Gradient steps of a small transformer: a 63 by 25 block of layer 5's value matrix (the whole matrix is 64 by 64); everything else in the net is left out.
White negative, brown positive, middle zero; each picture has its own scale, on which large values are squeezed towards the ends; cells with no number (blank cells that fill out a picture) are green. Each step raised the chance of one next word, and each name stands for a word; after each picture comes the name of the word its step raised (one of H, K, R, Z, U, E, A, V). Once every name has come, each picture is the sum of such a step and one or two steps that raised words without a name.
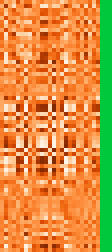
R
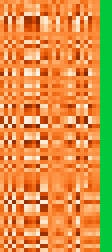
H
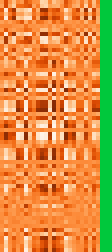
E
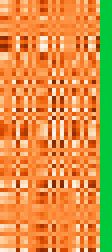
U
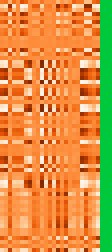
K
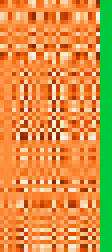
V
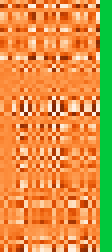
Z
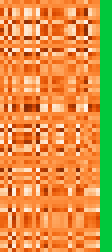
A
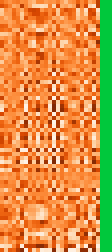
R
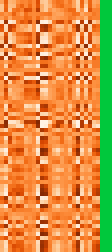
A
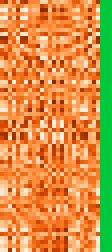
E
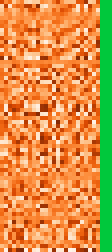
Z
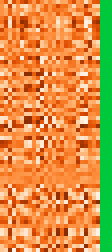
H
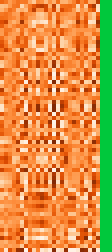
K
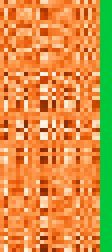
V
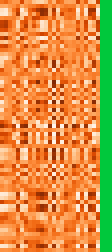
H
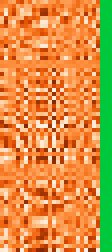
H
